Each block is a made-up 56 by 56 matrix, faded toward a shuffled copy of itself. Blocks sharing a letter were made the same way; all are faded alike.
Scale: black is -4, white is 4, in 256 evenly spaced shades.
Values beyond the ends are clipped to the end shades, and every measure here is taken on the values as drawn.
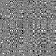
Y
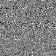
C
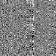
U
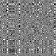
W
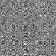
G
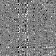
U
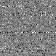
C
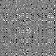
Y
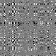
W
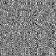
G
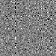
U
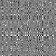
W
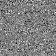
C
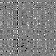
W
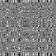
W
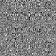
G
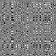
W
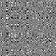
Y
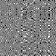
Y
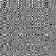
Y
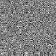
G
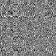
G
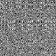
G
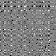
W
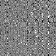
U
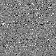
C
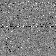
C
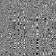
U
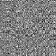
G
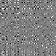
Y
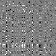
Y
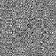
G
